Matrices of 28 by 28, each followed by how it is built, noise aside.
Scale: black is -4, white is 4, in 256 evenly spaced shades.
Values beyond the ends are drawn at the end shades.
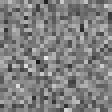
noise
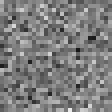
noise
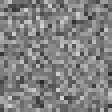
noise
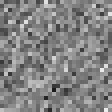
Hankel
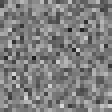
noise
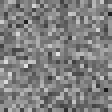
noise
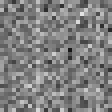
repeating rows
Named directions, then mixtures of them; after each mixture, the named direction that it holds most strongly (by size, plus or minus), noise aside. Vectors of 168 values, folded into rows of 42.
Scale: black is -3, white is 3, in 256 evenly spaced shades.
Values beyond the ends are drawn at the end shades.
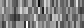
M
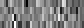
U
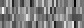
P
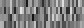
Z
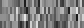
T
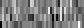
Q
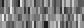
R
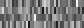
M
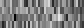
M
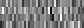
Q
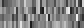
T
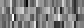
U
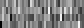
Q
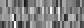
U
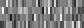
M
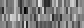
M
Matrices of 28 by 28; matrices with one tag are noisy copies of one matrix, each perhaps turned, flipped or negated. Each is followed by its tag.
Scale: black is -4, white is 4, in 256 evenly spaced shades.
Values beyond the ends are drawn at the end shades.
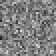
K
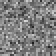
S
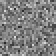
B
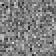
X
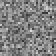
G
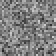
K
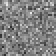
K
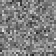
B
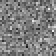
B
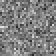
B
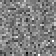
B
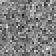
G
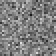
X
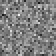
X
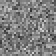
X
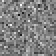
X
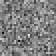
X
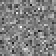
X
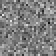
G
